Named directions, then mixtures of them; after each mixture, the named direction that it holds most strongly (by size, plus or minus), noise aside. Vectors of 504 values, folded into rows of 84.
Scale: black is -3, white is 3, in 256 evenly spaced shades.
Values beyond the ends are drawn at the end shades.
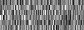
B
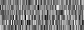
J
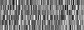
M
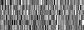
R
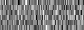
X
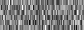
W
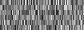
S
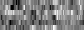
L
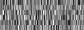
B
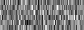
X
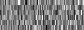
X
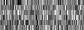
X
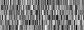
W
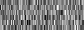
J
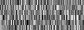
J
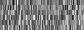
M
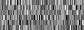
M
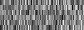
S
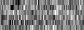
L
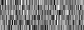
R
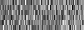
M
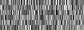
S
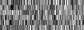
S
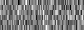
X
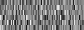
J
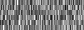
M
